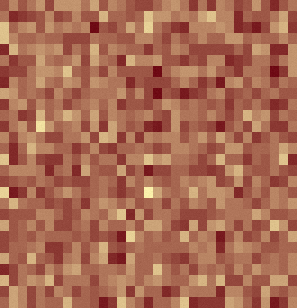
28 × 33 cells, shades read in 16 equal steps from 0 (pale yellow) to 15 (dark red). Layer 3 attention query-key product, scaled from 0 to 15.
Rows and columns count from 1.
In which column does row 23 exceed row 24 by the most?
1
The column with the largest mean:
31
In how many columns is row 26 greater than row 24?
11
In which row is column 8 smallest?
7
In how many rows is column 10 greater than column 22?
16
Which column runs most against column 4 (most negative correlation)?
30
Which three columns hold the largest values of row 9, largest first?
18, 21, 22
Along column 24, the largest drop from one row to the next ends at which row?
2
